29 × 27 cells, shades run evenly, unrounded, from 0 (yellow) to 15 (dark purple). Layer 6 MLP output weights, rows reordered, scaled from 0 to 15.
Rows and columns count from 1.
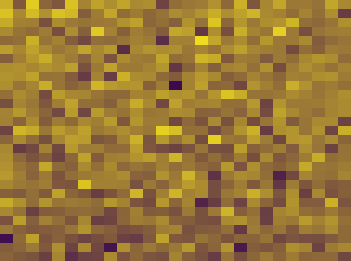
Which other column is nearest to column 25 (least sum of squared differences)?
12
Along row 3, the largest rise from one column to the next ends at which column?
18
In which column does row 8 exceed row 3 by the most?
17
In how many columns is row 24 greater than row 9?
21
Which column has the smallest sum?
11
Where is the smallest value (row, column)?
5, 16
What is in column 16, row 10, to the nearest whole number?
4
